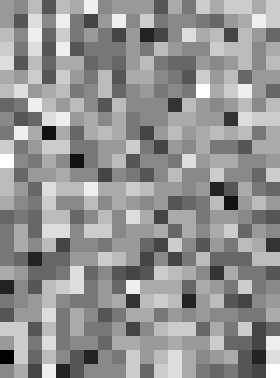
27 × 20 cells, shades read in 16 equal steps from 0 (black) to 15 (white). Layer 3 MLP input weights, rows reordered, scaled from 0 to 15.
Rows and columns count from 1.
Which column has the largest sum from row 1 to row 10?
5
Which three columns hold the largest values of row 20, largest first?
6, 12, 13
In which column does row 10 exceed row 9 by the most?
2
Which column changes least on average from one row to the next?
15
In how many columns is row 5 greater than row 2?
7
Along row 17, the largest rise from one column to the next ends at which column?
4
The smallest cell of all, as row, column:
26, 1
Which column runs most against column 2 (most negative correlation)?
19
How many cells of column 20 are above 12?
3
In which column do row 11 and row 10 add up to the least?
11
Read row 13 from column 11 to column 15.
5 8 11 8 8
